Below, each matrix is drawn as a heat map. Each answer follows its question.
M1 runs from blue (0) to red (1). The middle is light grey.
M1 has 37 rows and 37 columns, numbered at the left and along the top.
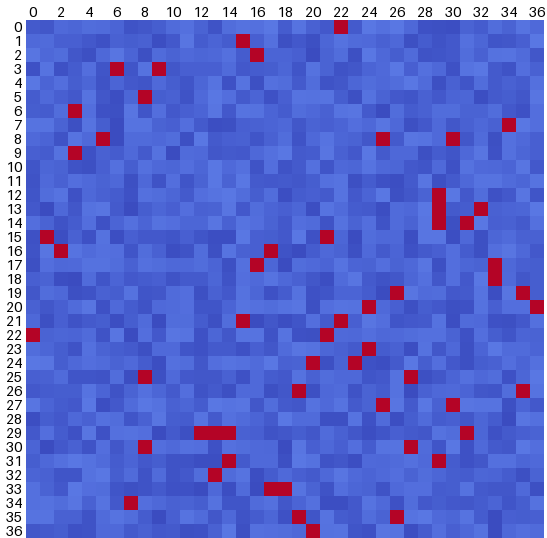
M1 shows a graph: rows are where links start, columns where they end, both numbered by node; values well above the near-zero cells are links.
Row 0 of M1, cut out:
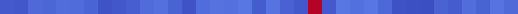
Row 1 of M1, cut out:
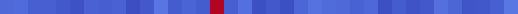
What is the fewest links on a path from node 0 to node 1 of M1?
4
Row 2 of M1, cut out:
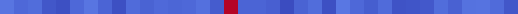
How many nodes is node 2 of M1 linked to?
1
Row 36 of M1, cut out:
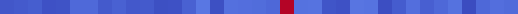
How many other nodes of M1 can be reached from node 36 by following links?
3
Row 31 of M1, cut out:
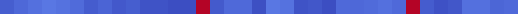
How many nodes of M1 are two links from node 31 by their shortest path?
2
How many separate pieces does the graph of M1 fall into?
12
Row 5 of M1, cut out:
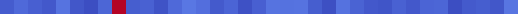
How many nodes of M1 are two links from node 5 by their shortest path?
2
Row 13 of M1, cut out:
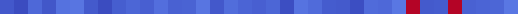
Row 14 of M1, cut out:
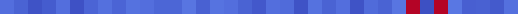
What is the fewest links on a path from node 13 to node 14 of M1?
2
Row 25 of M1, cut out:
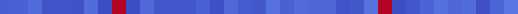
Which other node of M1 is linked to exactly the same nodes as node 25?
node 30
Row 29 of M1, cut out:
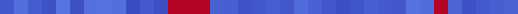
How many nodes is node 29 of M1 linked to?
4
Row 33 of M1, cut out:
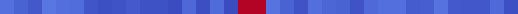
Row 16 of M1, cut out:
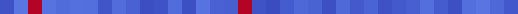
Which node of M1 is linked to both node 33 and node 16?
node 17
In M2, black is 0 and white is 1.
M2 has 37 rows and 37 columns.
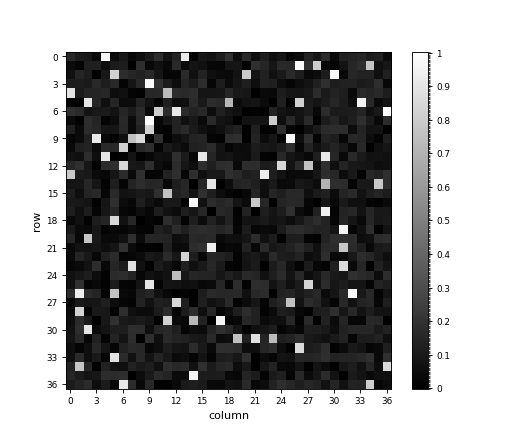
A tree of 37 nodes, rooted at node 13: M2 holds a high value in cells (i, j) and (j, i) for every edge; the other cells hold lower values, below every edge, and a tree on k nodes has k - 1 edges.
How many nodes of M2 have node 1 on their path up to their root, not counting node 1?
9
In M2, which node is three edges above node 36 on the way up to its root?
27
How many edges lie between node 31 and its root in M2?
8
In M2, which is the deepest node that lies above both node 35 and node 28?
14
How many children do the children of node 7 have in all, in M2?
3
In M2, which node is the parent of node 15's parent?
4
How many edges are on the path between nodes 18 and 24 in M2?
8
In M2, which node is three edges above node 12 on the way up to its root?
9
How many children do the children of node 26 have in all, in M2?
3
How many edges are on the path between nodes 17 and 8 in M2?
9
